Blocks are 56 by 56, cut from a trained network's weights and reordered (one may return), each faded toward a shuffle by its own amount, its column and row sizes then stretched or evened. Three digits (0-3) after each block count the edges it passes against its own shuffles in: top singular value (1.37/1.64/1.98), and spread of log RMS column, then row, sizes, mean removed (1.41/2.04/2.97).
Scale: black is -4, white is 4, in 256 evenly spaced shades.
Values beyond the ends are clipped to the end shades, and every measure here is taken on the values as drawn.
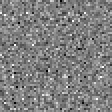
1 0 1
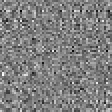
3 1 2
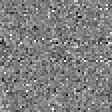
1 1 1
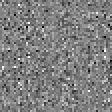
0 2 1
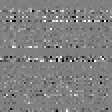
2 1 3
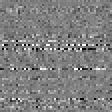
3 0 3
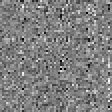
2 2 0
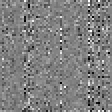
2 3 1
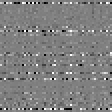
3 1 3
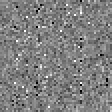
1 1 0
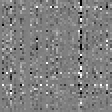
2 3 1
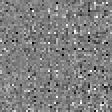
0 2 2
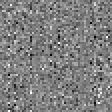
1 2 0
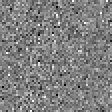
0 1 0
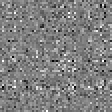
2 2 2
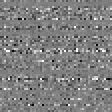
0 0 3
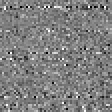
1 0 2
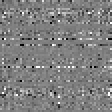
1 1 3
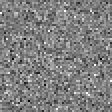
0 0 1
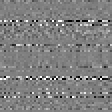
3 0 3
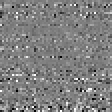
0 1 3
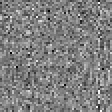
2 1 0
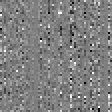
0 3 0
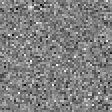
0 0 1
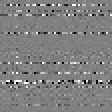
2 0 3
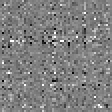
1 2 2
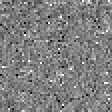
0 1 0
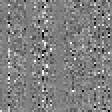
0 3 0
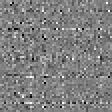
2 1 2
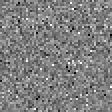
1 0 0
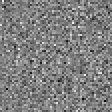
2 0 0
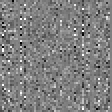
1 3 0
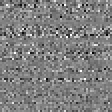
1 0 3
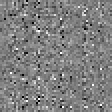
1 2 0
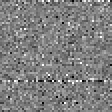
2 0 1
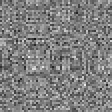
3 0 1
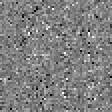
0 1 0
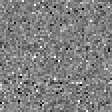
0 0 1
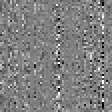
2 3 0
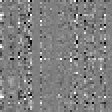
2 3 1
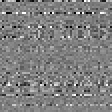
3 0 3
